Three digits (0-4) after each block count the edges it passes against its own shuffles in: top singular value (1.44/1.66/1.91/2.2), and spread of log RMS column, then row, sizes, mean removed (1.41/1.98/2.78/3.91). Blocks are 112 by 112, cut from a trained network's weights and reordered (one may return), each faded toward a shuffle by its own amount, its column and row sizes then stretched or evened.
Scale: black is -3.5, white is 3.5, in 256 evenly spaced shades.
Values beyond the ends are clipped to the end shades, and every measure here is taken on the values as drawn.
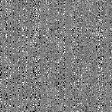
0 4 2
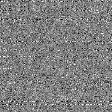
2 1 3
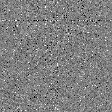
1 2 0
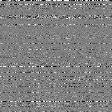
4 1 4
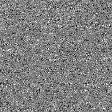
0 0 2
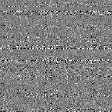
3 2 4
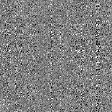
2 3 2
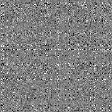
2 3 3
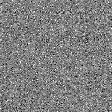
1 0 0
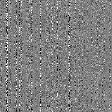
2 4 0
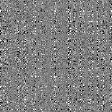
2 4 3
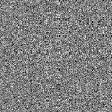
3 2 0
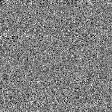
1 0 2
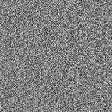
3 1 0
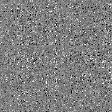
0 2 2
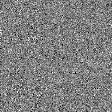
0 2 1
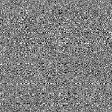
3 1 3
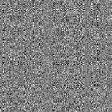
4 3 2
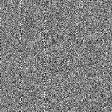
3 2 0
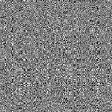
4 3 2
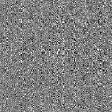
3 3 2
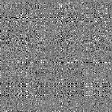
4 3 3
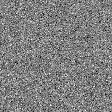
0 0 0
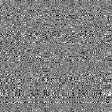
4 2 4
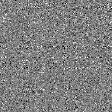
0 2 2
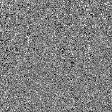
0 2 2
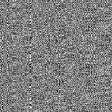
4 3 0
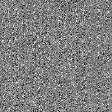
0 3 0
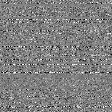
1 0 4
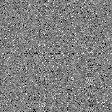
1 1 0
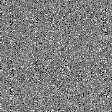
0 2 1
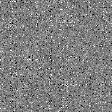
0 2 2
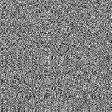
4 1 1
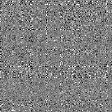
3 3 3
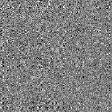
3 3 2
